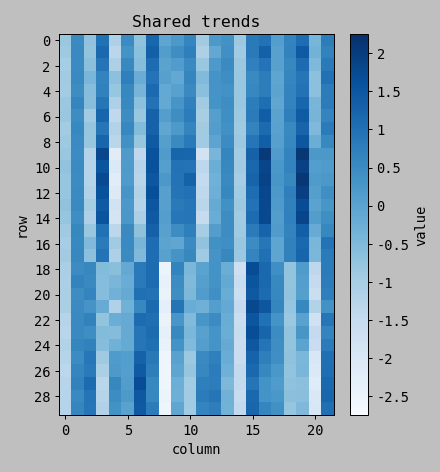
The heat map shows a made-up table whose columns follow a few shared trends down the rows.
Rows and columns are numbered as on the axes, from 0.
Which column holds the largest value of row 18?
15
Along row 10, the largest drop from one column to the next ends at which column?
4
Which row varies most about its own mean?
9
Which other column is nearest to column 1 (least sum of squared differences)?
21
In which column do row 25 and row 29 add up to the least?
8
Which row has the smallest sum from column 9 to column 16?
27
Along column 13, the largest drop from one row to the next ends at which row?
18
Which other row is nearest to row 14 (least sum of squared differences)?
12
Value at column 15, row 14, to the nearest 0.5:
1
